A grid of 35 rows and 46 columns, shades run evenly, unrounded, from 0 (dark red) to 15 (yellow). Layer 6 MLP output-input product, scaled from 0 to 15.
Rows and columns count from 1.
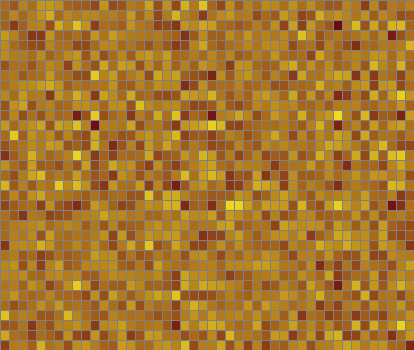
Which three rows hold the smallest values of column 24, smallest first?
12, 8, 21
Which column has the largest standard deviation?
38
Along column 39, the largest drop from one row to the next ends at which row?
26
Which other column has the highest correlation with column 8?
1
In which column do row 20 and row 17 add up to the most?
4
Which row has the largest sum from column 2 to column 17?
25
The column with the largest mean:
23
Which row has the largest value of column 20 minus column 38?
30
